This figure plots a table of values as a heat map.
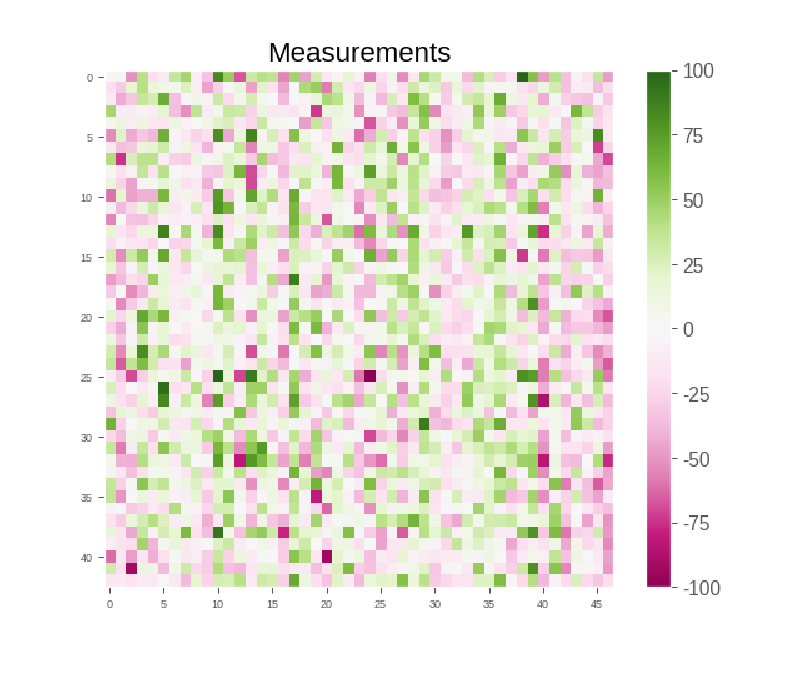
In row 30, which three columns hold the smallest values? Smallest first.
24, 27, 40
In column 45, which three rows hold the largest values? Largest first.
5, 10, 25
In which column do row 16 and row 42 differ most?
27
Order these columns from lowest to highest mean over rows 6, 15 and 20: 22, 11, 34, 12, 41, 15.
22, 34, 15, 12, 11, 41
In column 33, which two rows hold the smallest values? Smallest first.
24, 0
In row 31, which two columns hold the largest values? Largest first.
14, 10
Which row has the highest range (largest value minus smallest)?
25
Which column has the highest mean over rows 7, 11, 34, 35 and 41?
39
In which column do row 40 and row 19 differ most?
20
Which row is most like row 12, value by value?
40
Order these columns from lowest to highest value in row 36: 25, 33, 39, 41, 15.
33, 15, 25, 39, 41
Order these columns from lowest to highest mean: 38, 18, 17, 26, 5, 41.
18, 38, 26, 41, 5, 17
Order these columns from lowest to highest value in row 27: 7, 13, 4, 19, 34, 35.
19, 4, 34, 35, 7, 13
